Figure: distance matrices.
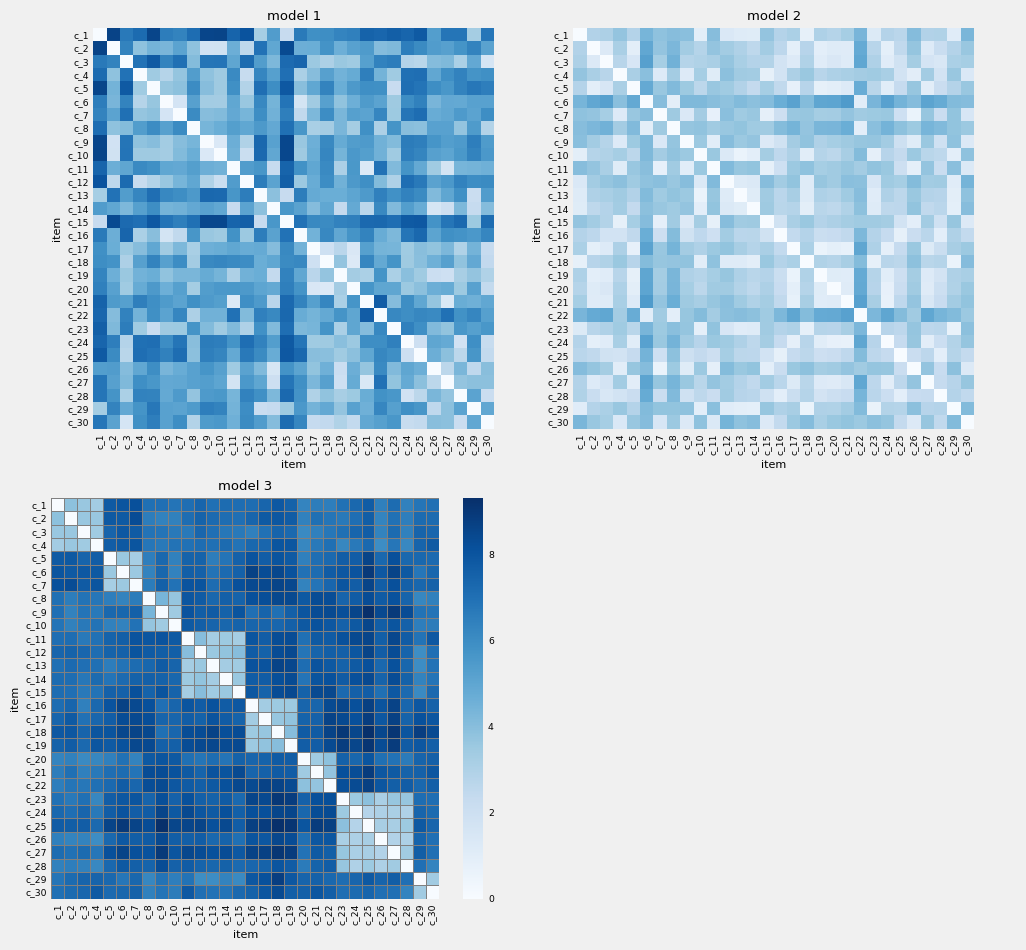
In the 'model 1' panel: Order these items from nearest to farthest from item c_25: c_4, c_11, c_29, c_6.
c_11, c_29, c_6, c_4
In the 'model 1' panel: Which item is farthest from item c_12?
c_1
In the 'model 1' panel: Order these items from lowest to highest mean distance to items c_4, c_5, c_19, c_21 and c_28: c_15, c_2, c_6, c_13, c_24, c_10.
c_6, c_10, c_2, c_24, c_13, c_15
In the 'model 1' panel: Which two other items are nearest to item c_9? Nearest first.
c_10, c_2
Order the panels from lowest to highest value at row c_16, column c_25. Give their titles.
model 2, model 1, model 3
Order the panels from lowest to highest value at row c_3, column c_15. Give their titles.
model 2, model 3, model 1
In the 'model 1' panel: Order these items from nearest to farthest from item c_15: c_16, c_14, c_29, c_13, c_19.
c_13, c_29, c_14, c_19, c_16
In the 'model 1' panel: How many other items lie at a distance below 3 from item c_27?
5
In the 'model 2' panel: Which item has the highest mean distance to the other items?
c_6
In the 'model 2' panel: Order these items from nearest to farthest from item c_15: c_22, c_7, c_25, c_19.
c_7, c_25, c_19, c_22
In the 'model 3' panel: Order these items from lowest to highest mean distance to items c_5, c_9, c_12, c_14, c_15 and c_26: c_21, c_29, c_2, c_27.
c_29, c_2, c_27, c_21
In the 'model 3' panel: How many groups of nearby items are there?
8
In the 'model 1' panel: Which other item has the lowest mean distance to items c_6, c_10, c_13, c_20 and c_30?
c_17
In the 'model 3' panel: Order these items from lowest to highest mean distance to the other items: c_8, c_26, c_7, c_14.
c_26, c_14, c_8, c_7
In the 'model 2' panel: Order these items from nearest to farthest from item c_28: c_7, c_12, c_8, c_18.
c_7, c_18, c_12, c_8
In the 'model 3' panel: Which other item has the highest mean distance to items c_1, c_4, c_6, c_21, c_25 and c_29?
c_18
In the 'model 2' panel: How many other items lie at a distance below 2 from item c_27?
8
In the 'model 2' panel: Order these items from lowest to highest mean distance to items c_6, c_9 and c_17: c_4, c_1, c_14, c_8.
c_4, c_8, c_14, c_1
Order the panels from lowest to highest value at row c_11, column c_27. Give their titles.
model 1, model 2, model 3
